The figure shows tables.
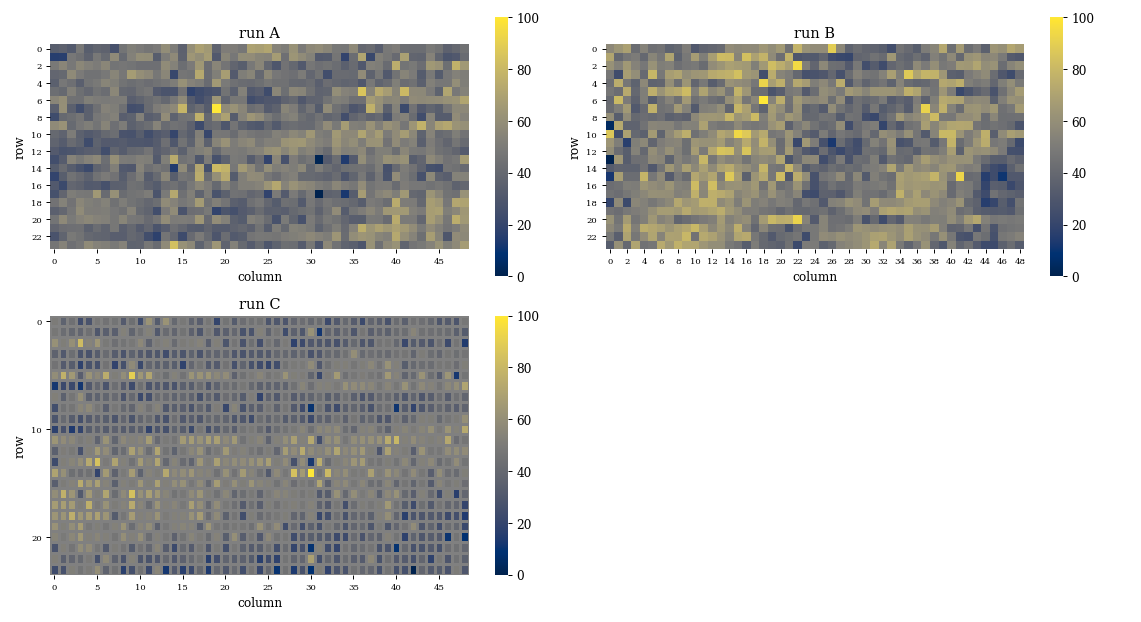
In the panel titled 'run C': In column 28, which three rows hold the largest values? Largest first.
14, 11, 12
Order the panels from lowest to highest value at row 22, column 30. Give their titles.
run A, run B, run C
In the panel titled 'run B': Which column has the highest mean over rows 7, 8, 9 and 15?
37
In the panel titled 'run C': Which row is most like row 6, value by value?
10
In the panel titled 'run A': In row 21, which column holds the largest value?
36
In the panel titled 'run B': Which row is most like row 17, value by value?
16
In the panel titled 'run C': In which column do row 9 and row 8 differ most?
40
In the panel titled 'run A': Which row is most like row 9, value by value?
6
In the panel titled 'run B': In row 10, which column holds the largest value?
15
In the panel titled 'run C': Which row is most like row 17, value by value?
18
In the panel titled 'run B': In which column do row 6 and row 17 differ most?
18
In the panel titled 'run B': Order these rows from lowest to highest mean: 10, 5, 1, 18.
1, 18, 5, 10
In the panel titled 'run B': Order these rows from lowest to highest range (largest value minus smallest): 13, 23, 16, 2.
23, 16, 2, 13
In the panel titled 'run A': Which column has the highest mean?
40
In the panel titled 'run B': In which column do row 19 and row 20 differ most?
22
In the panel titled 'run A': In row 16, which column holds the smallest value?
1
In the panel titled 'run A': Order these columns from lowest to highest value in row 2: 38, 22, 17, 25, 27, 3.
22, 25, 27, 38, 3, 17
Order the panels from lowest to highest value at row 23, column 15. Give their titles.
run C, run B, run A
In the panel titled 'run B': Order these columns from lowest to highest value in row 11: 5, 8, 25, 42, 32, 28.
25, 28, 5, 32, 42, 8
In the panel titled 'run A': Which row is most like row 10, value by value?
11
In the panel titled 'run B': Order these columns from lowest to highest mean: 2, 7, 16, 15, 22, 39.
2, 22, 7, 39, 16, 15
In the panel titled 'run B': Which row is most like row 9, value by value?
13
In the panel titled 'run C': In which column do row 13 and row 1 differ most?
31
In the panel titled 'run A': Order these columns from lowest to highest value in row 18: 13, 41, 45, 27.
27, 41, 13, 45
